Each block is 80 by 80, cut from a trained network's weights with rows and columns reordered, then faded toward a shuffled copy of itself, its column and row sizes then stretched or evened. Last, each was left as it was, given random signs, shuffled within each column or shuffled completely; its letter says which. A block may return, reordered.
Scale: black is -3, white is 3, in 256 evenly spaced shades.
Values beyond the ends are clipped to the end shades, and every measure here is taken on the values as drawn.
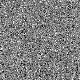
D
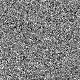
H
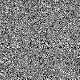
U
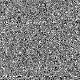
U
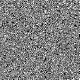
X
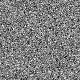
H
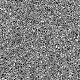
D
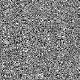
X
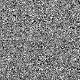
U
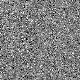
D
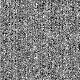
D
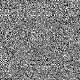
X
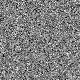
H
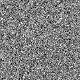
D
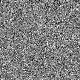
H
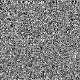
U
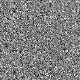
U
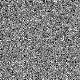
U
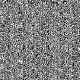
X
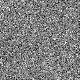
H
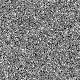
H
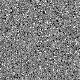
D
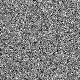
H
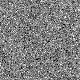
H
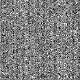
X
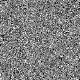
D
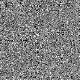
U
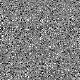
U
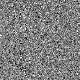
D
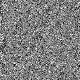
D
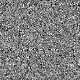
U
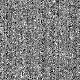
D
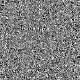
U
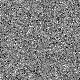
H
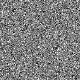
D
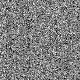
D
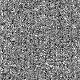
D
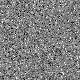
H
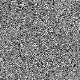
U
